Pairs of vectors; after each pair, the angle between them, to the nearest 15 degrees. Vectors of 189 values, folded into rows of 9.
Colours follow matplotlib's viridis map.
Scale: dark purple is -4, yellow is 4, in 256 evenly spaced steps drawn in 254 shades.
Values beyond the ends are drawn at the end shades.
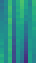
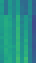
105 degrees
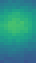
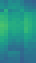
30 degrees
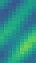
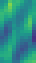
150 degrees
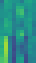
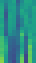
60 degrees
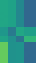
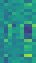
105 degrees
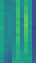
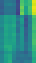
135 degrees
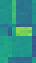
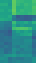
75 degrees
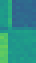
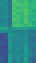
165 degrees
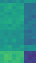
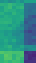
15 degrees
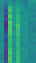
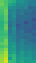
120 degrees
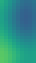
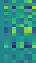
105 degrees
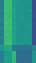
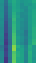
120 degrees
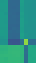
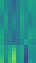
45 degrees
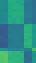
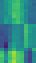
30 degrees
